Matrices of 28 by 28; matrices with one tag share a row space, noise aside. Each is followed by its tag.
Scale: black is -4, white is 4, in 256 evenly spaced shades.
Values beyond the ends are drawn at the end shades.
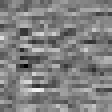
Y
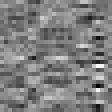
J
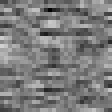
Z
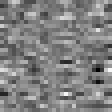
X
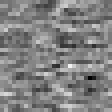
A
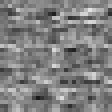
A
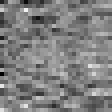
Y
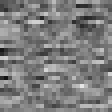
Z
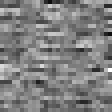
Z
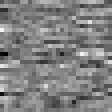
Z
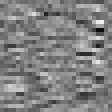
J
